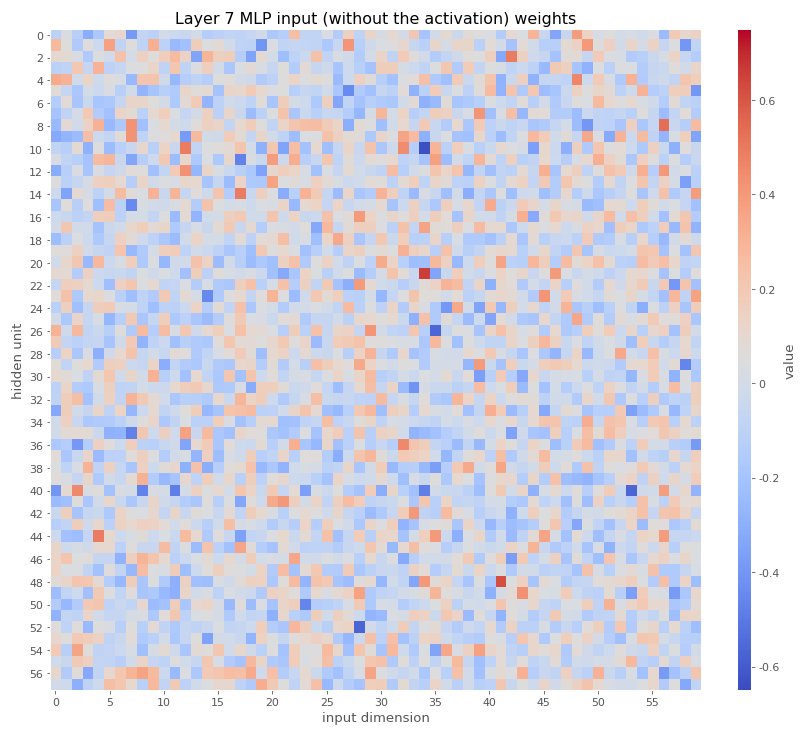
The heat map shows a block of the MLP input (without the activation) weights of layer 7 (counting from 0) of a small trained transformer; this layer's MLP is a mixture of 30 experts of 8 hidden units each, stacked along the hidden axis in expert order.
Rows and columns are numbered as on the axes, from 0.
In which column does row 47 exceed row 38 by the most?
21
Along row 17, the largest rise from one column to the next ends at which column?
25
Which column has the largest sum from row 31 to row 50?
41
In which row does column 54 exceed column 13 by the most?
12
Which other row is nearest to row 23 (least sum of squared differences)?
13
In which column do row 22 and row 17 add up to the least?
57
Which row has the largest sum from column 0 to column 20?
56
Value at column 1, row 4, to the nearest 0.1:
0.3
